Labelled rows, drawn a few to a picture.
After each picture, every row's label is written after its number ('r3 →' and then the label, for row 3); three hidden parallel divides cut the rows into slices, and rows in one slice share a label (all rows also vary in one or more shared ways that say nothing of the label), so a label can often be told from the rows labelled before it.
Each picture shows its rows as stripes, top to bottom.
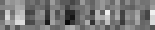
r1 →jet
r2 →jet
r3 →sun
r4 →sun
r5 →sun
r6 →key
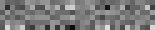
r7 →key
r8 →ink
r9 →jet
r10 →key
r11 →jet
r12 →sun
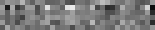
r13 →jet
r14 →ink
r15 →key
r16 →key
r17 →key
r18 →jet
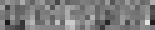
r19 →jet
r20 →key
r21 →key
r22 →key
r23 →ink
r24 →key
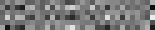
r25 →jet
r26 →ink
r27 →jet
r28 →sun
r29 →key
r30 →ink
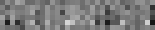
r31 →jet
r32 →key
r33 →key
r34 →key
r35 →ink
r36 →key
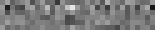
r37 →jet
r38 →ink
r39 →key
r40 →jet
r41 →jet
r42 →key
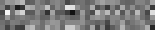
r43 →jet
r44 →ink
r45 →sun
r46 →jet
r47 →key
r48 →ink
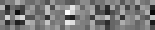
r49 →jet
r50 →ink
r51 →ink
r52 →sun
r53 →ink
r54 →key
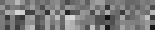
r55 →jet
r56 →key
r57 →sun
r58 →ink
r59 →key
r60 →ink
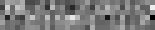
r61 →jet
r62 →sun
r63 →jet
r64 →ink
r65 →key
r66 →key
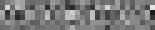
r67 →jet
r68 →sun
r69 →ink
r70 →ink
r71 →jet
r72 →key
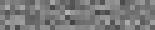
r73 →jet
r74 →jet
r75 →key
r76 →jet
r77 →jet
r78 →key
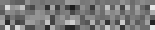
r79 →key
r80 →sun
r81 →jet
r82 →key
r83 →ink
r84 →sun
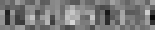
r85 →jet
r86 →key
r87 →ink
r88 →ink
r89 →ink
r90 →jet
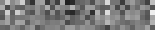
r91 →sun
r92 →key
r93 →sun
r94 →jet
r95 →jet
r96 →key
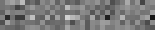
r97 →jet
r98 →key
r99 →jet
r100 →ink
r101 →jet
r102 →key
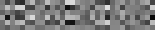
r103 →ink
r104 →sun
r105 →key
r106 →ink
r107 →sun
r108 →key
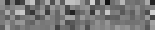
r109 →ink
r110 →jet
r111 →sun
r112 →key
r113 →jet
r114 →jet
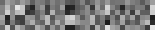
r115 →jet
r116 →sun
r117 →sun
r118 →ink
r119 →ink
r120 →sun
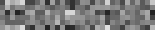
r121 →sun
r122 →jet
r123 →ink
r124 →key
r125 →key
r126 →sun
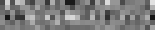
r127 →sun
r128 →jet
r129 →key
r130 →ink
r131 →key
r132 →jet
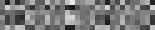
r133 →ink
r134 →sun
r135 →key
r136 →ink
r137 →ink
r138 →sun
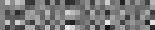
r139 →sun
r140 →jet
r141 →ink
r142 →key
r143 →sun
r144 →ink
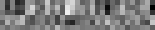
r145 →ink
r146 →ink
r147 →ink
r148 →jet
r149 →sun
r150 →key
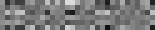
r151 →ink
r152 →key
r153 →sun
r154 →key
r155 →jet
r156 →ink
